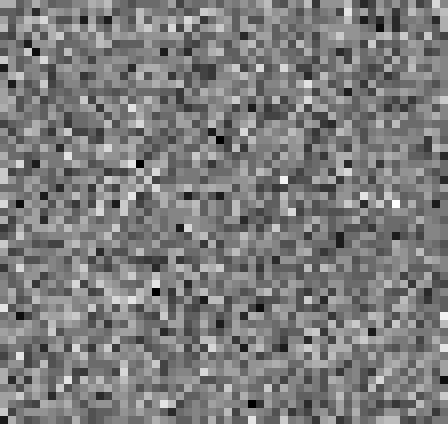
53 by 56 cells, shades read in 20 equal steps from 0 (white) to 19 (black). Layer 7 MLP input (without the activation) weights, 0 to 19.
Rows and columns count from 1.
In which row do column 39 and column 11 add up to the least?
13
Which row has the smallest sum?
4
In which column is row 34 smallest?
3
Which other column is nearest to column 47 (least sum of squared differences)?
38
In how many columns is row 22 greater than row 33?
22
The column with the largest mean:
46
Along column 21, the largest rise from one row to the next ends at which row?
52
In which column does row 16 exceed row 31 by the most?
1
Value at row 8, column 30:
12
